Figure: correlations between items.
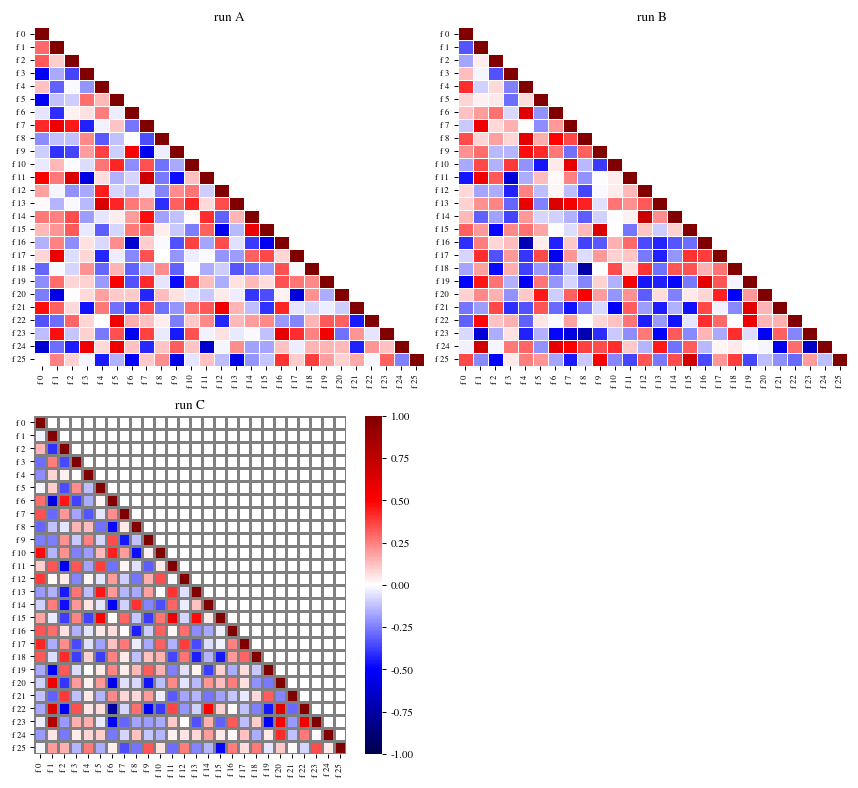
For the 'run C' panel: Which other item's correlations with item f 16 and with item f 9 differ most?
f 20
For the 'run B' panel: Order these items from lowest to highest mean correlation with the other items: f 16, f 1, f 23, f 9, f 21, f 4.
f 23, f 21, f 16, f 4, f 9, f 1
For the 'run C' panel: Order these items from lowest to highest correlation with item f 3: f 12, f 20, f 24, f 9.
f 12, f 9, f 24, f 20
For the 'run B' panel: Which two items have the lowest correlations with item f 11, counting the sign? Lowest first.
f 3, f 0
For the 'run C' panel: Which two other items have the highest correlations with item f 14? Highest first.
f 22, f 8
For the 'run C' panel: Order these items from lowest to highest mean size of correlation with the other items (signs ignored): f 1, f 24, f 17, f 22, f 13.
f 24, f 17, f 13, f 1, f 22
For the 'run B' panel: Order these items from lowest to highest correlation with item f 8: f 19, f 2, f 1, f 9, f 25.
f 19, f 25, f 1, f 2, f 9
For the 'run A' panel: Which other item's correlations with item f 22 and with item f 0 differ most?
f 5
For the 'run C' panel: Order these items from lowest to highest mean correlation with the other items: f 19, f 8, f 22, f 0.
f 8, f 19, f 22, f 0
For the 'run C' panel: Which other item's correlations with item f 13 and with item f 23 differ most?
f 1
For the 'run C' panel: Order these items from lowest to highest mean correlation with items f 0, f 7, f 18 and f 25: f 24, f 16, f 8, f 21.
f 8, f 24, f 21, f 16
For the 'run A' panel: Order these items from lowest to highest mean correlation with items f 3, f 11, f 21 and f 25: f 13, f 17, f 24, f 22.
f 24, f 13, f 22, f 17
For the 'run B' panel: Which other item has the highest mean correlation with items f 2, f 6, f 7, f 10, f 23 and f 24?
f 13
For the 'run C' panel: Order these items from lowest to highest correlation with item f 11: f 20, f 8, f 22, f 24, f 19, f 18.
f 18, f 19, f 8, f 24, f 20, f 22
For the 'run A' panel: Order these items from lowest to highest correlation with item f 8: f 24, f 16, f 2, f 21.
f 21, f 2, f 16, f 24
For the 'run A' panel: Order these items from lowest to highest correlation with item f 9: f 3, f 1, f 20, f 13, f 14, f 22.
f 1, f 22, f 14, f 20, f 3, f 13
